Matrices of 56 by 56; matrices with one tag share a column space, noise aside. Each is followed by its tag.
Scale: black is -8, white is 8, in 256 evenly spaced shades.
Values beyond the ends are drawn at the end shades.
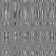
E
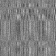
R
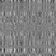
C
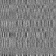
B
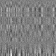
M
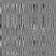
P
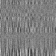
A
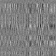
P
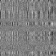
E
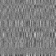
B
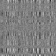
C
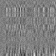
M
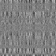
C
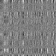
C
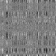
C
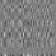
B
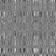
C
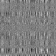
C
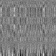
M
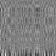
M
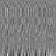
M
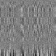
M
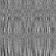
A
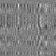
P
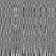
M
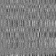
B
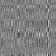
B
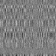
B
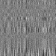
A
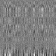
M
